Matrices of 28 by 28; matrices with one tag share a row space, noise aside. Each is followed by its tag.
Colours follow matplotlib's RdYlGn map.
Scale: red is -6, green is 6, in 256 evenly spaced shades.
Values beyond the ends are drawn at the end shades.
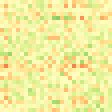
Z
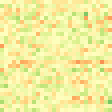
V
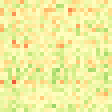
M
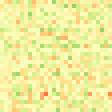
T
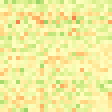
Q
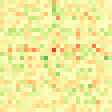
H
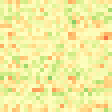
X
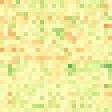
X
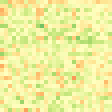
Q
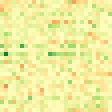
Z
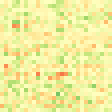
M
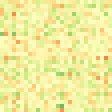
M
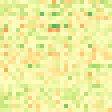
Z
